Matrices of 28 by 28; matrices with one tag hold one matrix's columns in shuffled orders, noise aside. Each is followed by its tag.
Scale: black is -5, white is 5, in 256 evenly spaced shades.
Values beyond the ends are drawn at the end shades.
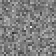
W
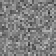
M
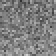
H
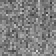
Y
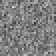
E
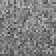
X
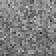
X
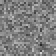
M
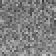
H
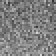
H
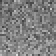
H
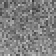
H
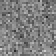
Y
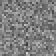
M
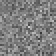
W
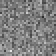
Y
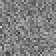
W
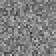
W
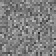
W
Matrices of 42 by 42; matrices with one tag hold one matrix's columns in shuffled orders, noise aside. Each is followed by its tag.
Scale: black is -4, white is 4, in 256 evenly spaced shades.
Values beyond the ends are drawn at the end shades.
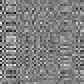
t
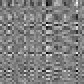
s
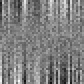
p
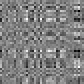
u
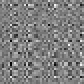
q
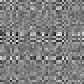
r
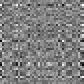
q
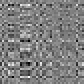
q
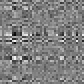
r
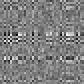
r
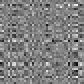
q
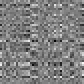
q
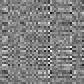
t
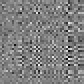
t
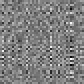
t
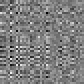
t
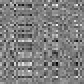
q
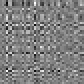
s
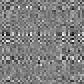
r
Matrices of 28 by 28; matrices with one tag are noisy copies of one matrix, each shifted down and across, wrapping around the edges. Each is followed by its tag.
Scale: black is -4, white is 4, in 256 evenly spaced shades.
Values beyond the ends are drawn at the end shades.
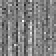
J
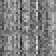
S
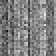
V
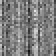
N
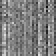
J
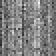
V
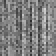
J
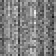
V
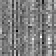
N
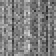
V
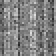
V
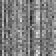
N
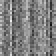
S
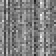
N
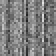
S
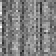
S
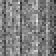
V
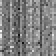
V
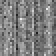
S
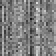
N
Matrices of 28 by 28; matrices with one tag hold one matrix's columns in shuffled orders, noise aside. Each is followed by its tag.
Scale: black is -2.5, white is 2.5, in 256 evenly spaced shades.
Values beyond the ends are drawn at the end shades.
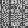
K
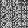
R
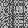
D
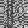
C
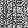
C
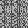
D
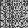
R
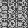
R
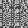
K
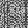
C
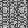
C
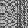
D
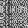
D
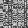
K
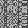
D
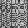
K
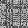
K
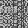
D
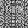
D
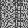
R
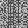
C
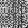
C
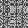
D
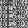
R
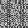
K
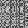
D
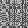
K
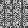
K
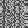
D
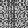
R
